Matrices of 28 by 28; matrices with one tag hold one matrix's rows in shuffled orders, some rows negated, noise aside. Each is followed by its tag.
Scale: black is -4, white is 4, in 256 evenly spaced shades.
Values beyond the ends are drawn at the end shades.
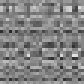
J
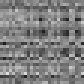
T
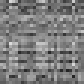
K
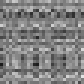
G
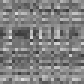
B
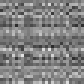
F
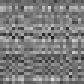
F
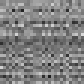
F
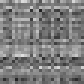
B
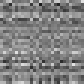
B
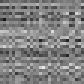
T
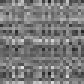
F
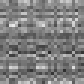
K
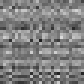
B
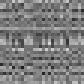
F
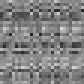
B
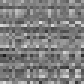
T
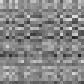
J
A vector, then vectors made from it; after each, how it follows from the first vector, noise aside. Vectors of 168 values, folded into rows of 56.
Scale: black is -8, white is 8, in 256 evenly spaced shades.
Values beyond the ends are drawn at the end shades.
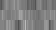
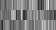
wrapped around, scaled up.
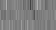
reversed, negated, partly zeroed.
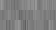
negated, shrunk.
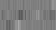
negated, partly zeroed.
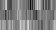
reversed, negated, scaled up.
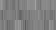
negated, shrunk.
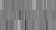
negated, partly zeroed.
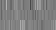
reversed, negated, partly zeroed.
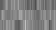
copied.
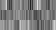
reversed, negated, scaled up.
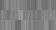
shrunk.
